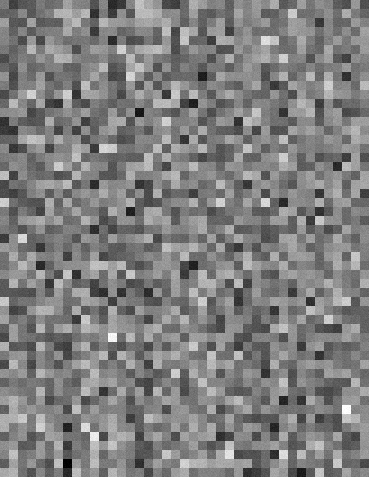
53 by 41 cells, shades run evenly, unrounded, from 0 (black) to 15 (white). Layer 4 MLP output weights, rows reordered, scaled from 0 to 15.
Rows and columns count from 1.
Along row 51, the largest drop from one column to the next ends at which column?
27
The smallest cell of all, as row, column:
52, 8
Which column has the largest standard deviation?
13
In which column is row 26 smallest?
11
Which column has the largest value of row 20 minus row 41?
1
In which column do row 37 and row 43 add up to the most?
32
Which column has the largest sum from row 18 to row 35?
38
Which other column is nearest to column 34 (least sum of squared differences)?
37
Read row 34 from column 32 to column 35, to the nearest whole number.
9 8 9 3
